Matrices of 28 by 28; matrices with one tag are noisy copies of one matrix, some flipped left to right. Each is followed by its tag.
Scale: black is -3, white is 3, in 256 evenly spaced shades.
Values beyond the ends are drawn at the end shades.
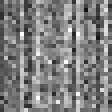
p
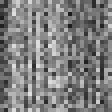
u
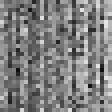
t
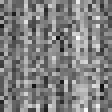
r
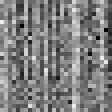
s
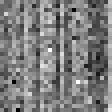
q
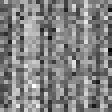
r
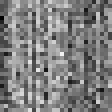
u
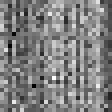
u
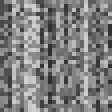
r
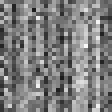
r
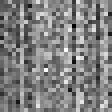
p
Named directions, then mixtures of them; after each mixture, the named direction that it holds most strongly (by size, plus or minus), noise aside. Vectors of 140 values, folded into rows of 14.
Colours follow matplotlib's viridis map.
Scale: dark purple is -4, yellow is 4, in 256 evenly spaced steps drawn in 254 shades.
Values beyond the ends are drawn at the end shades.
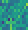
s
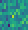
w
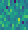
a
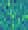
a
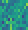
s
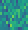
w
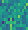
s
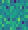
a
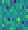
a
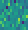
a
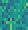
s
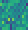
s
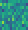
s
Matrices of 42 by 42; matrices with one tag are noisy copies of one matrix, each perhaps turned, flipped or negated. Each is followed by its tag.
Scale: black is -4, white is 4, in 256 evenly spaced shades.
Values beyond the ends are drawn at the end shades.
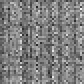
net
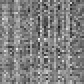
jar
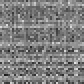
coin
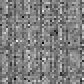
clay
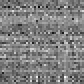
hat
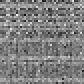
coin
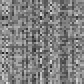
hat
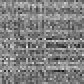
jar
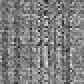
jar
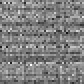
net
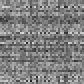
hat
